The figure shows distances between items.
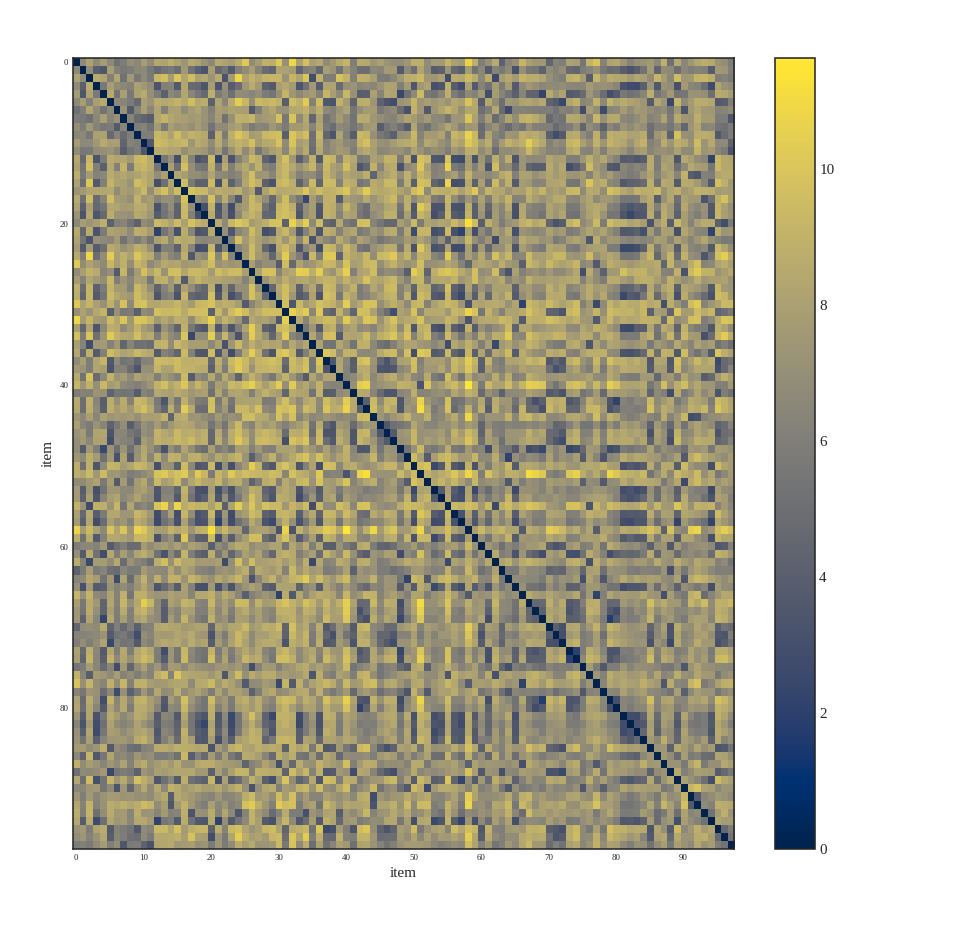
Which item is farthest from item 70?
58
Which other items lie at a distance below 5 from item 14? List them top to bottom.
44, 91, 92
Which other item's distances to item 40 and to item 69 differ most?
79
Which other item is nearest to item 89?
57
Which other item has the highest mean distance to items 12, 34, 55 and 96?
26
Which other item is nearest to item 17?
34
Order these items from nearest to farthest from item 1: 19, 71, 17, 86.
19, 86, 17, 71
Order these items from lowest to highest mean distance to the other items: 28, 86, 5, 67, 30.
86, 28, 5, 67, 30
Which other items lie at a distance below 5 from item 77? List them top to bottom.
25, 30, 32, 58, 66, 87
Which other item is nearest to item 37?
95
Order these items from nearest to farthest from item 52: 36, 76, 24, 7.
76, 7, 24, 36
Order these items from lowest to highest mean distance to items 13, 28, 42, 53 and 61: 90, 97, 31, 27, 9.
90, 97, 27, 9, 31
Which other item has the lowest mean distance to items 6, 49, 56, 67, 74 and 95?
48
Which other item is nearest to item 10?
11
